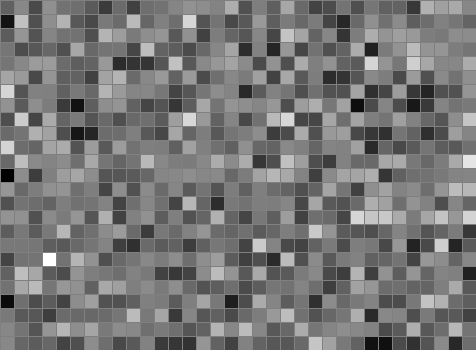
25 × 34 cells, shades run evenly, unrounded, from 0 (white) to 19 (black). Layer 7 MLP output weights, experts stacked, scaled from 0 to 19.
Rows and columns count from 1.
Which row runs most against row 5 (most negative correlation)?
23
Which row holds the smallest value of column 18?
24
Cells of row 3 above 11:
10
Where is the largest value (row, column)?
13, 1
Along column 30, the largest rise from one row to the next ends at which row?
25
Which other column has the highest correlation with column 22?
18
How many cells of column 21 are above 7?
17
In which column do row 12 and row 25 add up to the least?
34
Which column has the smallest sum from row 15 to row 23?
26
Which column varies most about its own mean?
27
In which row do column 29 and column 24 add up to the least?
9
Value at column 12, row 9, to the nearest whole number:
12
